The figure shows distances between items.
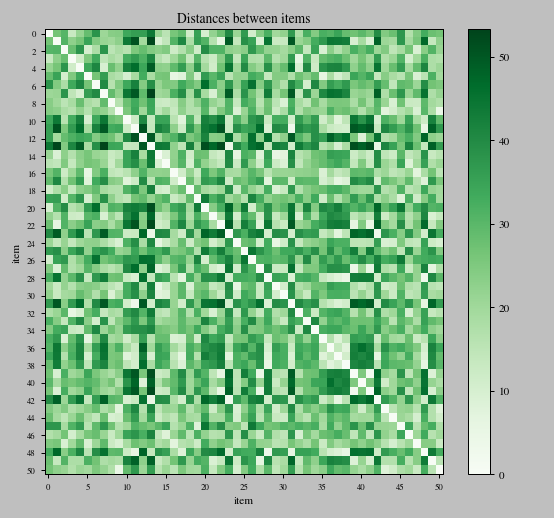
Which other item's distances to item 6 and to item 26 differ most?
20
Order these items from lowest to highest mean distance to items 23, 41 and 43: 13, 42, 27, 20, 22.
27, 22, 42, 13, 20
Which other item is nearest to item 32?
3
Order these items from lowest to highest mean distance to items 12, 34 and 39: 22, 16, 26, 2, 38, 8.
22, 8, 16, 2, 26, 38
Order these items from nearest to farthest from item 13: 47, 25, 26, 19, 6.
19, 47, 25, 6, 26
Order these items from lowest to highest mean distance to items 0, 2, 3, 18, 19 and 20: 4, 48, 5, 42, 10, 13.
5, 4, 10, 48, 42, 13
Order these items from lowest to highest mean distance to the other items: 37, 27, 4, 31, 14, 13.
14, 27, 37, 4, 31, 13
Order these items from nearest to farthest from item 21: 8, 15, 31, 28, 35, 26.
15, 8, 26, 35, 28, 31
